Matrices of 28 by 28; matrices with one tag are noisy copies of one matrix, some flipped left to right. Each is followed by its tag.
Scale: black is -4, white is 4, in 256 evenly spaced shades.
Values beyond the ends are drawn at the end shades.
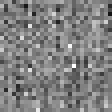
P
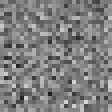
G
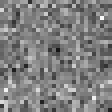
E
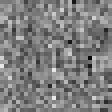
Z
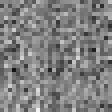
E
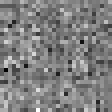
E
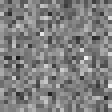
G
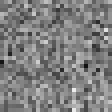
E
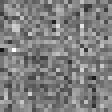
P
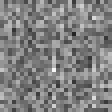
Z
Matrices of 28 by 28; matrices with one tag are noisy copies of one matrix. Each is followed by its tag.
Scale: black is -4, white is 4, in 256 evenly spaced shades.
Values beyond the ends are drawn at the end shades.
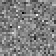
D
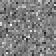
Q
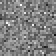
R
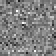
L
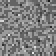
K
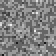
Q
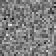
Q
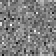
Q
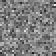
Q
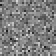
R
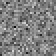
L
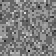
R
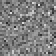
L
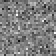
D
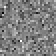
D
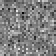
D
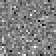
K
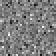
K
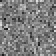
Q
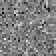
D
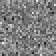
Q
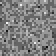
R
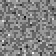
K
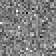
D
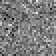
Q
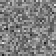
Q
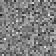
D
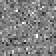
L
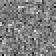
Q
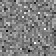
R
